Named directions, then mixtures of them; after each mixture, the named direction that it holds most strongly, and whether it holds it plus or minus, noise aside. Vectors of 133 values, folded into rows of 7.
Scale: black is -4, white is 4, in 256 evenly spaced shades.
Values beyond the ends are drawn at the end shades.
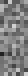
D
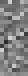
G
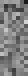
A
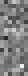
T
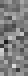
G, plus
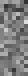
A, plus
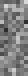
A, minus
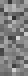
G, minus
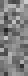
A, minus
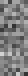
D, minus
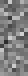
G, plus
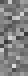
G, plus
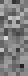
T, minus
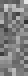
A, minus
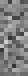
G, minus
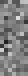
G, plus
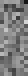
A, plus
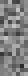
D, plus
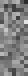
A, plus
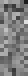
A, plus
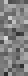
T, minus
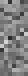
G, minus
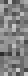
D, plus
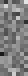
A, minus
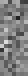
G, minus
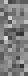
T, minus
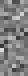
G, plus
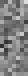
G, plus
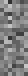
G, minus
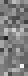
T, plus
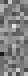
D, plus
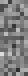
D, minus
